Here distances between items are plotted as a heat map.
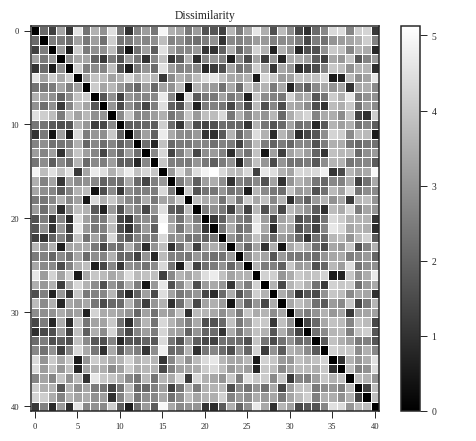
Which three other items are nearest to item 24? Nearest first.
14, 12, 28
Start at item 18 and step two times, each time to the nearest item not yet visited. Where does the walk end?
30
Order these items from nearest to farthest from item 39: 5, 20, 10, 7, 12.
12, 10, 7, 5, 20
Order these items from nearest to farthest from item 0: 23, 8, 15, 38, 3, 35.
8, 3, 23, 38, 35, 15
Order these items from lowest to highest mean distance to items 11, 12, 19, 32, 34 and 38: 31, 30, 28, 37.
28, 31, 30, 37
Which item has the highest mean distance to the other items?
15
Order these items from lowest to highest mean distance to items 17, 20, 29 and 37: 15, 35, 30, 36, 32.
32, 30, 36, 35, 15
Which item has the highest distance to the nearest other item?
38
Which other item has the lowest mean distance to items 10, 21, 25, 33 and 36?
17
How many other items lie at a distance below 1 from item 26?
3
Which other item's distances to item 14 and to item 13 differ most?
27
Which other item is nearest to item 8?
19
